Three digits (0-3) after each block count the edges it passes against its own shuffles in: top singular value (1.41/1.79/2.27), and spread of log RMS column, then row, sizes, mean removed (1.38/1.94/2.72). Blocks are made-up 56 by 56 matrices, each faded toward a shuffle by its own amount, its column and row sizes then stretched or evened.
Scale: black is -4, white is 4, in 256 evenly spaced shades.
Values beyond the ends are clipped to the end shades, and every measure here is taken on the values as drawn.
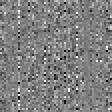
1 3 1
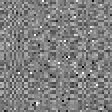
3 0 0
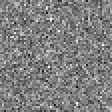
0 1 0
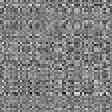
3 2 3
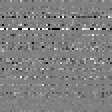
2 0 3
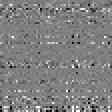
2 1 3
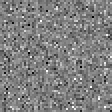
0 1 0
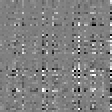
3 3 3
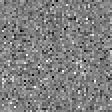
0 0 0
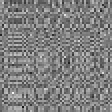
3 1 1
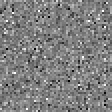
0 1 0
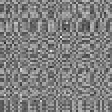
3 0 0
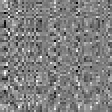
3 3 0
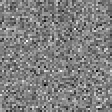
1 0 1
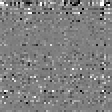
2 1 3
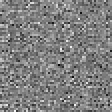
2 0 1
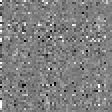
1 2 2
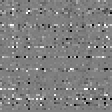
1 1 3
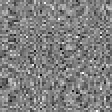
3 1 0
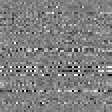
3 0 3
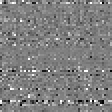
2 1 3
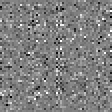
2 2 1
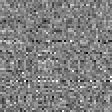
2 0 2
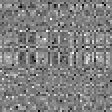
3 0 2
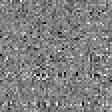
1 0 2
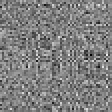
3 2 2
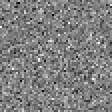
1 0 0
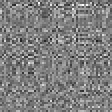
3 0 3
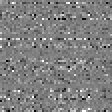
2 1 3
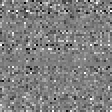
1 1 3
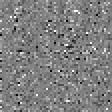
1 2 1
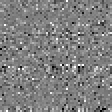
2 1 2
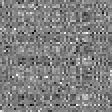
3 0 2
